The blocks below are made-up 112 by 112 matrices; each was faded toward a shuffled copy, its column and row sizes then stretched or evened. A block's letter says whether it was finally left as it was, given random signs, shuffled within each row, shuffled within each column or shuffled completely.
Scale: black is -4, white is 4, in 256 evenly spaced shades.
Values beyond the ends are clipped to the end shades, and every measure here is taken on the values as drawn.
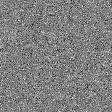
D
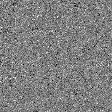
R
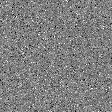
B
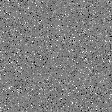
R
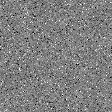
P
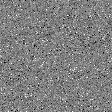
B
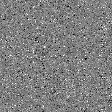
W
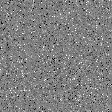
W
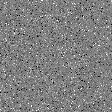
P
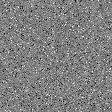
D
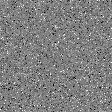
D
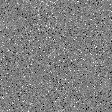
P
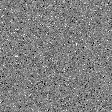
D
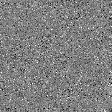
W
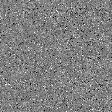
W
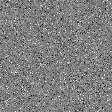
P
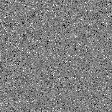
R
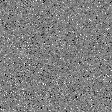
B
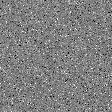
D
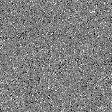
W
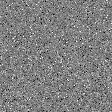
D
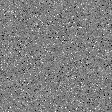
D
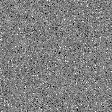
P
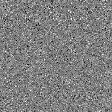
W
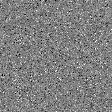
P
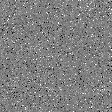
P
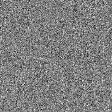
R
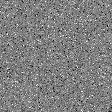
D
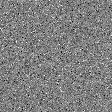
D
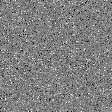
B
